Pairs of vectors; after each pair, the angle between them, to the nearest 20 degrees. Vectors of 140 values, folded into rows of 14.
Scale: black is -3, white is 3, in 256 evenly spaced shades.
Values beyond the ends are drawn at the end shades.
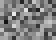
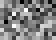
20 degrees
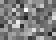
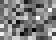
140 degrees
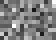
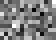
20 degrees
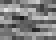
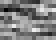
160 degrees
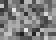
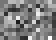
100 degrees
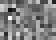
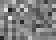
60 degrees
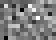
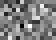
60 degrees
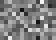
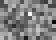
80 degrees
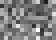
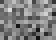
140 degrees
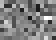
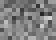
40 degrees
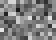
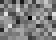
140 degrees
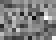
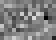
160 degrees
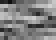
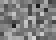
100 degrees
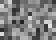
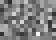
140 degrees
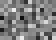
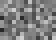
20 degrees
